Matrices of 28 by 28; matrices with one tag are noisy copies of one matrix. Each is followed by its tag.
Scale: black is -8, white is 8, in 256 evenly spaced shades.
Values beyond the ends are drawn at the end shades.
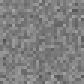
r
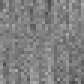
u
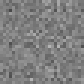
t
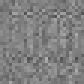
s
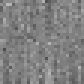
u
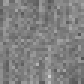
u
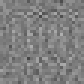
s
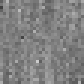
u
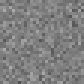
r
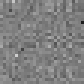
t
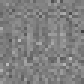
s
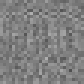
s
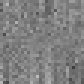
u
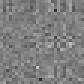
t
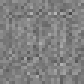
s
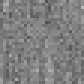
u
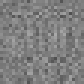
s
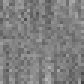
u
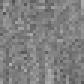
u
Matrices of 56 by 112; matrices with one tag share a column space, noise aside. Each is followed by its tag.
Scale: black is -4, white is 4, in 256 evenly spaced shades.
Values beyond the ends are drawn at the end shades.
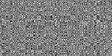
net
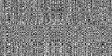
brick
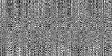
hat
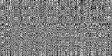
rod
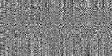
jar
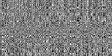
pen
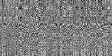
rod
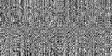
pen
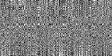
rod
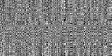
brick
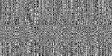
brick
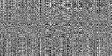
jar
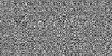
net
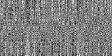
brick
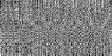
brick
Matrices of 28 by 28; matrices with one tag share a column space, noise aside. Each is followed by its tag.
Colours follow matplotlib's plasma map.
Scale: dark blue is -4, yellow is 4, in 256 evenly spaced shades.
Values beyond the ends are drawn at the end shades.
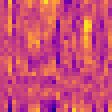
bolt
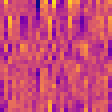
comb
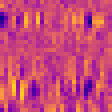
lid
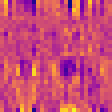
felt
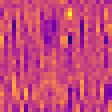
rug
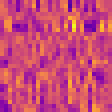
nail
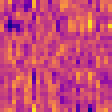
nail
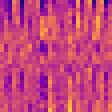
comb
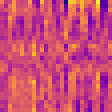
comb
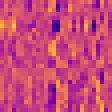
nail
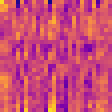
comb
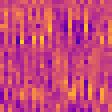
rug
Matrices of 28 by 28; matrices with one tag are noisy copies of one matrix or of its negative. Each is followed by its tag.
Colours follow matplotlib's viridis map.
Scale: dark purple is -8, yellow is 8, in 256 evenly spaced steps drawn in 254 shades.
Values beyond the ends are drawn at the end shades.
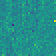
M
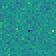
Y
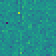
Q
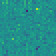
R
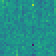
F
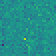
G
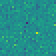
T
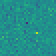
T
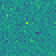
T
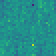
F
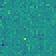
G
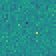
T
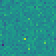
G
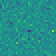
Y
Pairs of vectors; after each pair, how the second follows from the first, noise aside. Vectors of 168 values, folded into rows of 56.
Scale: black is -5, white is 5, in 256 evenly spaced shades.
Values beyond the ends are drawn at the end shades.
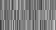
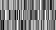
wrapped around, negated, scaled up.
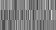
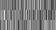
reversed.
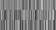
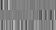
reversed, partly zeroed.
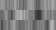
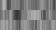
reversed.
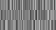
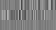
reversed, partly zeroed.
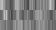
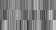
reversed.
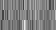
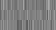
wrapped around, shrunk.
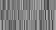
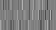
partly zeroed.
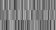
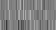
partly zeroed.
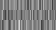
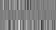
partly zeroed.
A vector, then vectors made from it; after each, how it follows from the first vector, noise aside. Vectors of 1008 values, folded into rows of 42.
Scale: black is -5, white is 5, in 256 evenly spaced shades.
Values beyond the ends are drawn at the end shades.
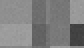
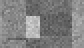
wrapped around, negated.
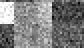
reversed, negated, scaled up.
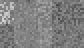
reversed, negated, partly zeroed.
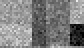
scaled up.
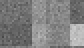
negated.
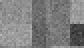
copied.
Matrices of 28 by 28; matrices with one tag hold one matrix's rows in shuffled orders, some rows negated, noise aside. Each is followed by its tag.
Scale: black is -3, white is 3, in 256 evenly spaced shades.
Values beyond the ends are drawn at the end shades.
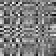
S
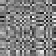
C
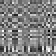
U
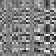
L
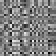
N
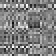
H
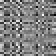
S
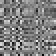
S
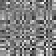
C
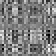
U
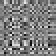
N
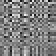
N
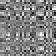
C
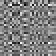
N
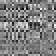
H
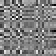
S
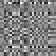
N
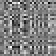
N
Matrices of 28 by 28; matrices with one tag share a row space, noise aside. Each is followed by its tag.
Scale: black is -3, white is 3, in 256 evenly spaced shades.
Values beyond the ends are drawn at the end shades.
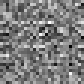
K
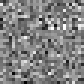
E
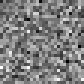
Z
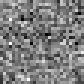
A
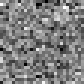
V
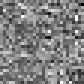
A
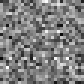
V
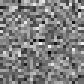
E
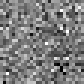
V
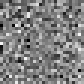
Z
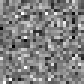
E
